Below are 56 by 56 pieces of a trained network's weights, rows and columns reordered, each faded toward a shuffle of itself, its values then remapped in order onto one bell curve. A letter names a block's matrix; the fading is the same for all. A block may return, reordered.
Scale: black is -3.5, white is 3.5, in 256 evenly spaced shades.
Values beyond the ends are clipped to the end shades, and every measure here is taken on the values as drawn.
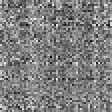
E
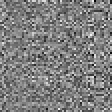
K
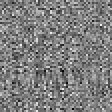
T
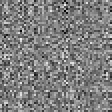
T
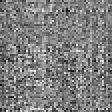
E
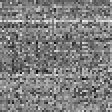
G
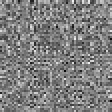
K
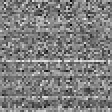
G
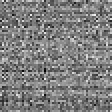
G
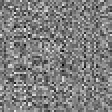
T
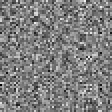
K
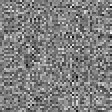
T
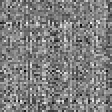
E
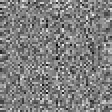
T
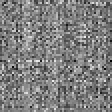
E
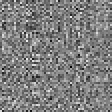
T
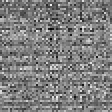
G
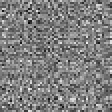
K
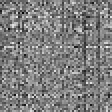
E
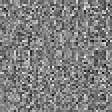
K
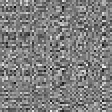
K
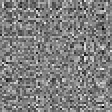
T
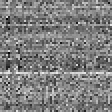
G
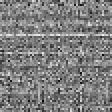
G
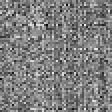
E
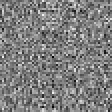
T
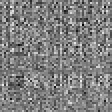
E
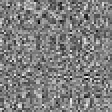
T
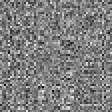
K
